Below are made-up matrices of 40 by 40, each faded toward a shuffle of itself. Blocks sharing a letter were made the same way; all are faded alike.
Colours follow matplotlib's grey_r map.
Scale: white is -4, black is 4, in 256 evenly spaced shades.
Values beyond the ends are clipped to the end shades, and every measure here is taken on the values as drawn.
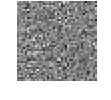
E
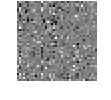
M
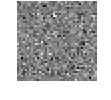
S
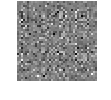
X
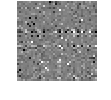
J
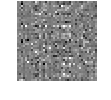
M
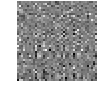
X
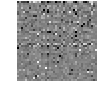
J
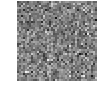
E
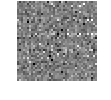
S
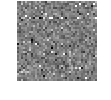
S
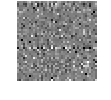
J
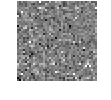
S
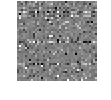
J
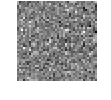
E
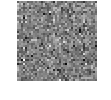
E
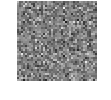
E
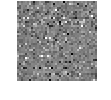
S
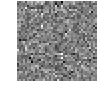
E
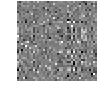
X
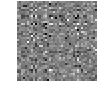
X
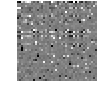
J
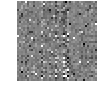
M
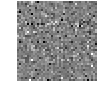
S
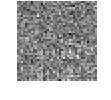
E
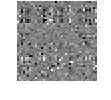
J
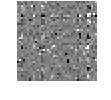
M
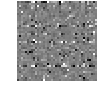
J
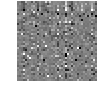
M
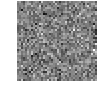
E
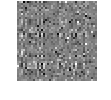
X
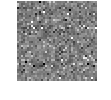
S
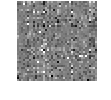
M
